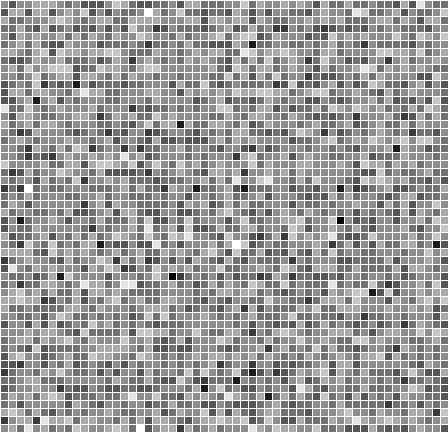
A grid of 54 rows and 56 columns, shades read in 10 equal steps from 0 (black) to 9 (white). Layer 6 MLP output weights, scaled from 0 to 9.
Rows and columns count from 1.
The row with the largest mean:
7
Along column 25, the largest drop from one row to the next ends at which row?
24
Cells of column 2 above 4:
30
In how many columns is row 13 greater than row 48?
18
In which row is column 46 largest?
9
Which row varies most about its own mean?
31
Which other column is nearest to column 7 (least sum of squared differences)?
27
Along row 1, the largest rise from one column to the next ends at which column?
53
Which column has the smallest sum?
39
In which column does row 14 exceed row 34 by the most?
1
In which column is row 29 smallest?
12
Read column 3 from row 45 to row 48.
7 2 5 5
